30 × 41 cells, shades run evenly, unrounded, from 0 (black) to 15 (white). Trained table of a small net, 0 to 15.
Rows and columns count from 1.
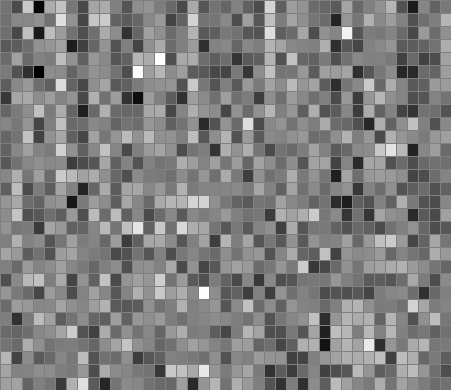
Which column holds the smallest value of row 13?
33
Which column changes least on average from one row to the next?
14
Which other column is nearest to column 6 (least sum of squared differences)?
10
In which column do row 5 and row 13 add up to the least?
31
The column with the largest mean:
6
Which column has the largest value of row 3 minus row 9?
32
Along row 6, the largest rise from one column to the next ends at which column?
13
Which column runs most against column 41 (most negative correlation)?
22
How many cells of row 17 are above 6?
28
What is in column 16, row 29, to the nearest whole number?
12
